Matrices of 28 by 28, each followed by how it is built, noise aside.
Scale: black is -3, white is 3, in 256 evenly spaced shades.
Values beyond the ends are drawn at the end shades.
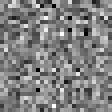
low rank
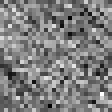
Toeplitz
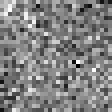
smooth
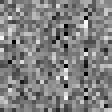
uneven columns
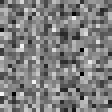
repeating rows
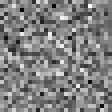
noise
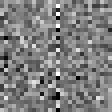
uneven columns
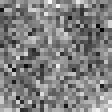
smooth
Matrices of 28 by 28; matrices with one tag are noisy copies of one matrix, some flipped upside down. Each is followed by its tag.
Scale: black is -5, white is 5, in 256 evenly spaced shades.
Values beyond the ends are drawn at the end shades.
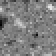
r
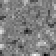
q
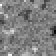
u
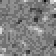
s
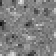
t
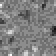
u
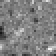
r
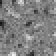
t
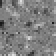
t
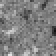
u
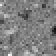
u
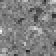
s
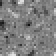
t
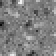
t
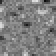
q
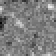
r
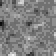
t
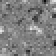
s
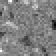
u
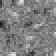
t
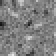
t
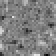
q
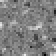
s
